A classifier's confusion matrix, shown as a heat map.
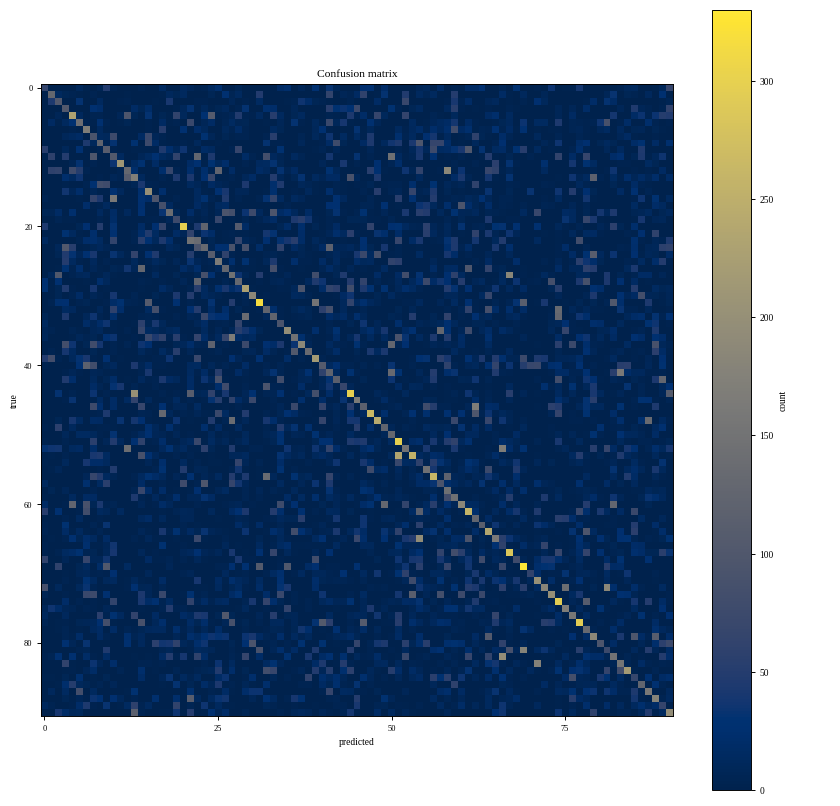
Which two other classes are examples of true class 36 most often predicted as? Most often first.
27, 51
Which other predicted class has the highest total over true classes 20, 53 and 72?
51
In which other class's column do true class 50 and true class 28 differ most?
22
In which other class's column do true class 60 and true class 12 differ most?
58
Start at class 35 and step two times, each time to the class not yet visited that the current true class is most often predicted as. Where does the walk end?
23
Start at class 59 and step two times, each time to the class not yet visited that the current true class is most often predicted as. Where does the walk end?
14
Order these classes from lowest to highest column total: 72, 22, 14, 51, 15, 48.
72, 48, 15, 14, 22, 51
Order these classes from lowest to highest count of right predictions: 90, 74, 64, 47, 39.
90, 39, 64, 47, 74
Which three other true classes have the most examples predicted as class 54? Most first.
65, 61, 8
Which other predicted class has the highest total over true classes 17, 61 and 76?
54
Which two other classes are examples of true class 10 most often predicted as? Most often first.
50, 22
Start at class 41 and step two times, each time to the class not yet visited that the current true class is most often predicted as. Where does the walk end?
71
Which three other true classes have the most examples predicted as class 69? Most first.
81, 31, 39
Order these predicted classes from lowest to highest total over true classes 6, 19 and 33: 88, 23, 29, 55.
55, 88, 23, 29
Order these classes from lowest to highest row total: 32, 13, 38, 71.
38, 71, 32, 13
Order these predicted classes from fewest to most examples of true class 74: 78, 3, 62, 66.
66, 3, 62, 78
